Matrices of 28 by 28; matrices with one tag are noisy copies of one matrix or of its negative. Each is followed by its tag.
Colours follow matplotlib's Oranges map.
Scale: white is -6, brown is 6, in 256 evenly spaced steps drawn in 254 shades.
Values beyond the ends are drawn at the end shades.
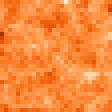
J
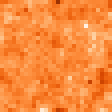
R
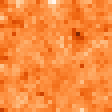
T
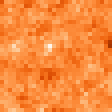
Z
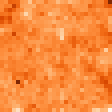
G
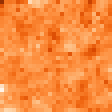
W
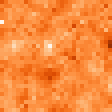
Z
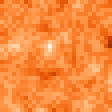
Z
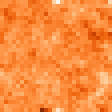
R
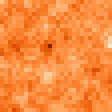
Z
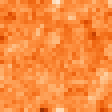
R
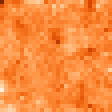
W
